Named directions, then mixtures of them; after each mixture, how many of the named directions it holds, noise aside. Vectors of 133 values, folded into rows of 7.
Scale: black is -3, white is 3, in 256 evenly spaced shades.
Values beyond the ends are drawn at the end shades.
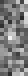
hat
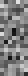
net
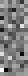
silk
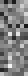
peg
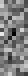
two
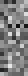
one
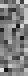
four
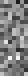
two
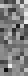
four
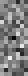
four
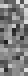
four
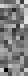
four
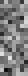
three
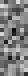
one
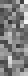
three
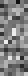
one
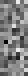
two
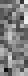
three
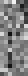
two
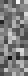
three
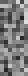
four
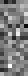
one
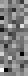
one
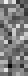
two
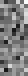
four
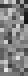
four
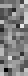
three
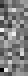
three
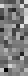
four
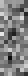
three
